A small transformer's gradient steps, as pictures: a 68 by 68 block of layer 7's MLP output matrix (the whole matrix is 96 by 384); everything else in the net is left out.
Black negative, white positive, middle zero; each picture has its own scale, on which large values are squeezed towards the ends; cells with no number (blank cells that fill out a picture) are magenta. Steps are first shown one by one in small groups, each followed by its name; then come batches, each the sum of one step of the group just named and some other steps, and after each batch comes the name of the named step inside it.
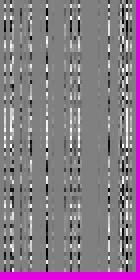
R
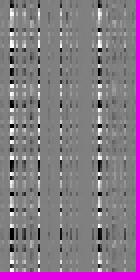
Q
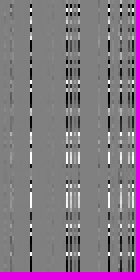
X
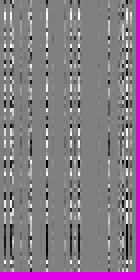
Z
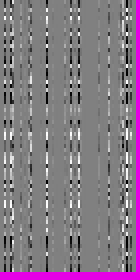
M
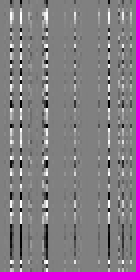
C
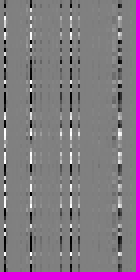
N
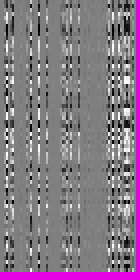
M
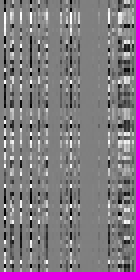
C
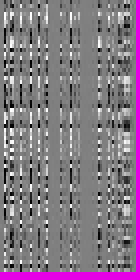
Q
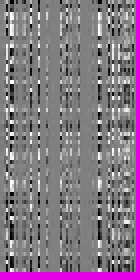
X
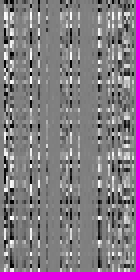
R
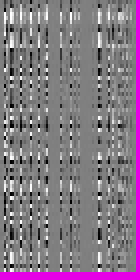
Q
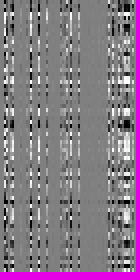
M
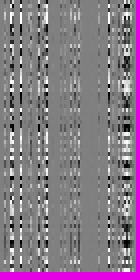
Z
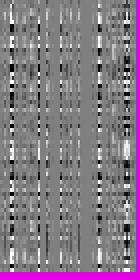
Z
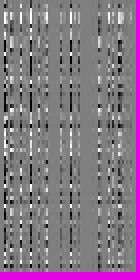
N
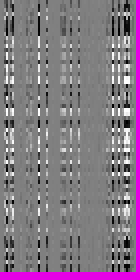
M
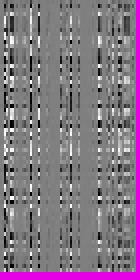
N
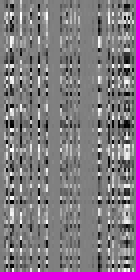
M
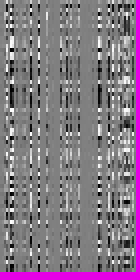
X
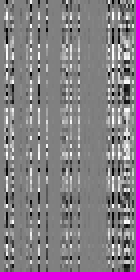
R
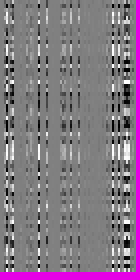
M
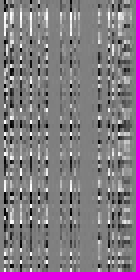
C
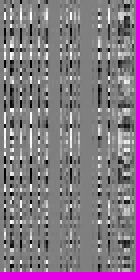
C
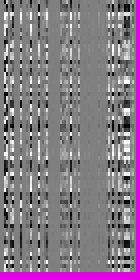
C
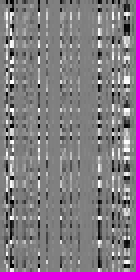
Z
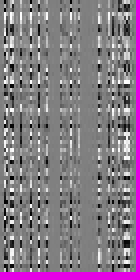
R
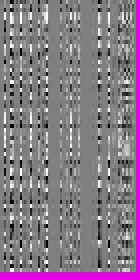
C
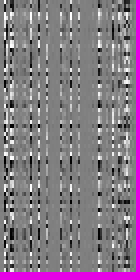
Q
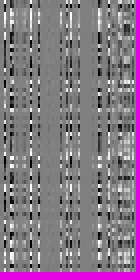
X
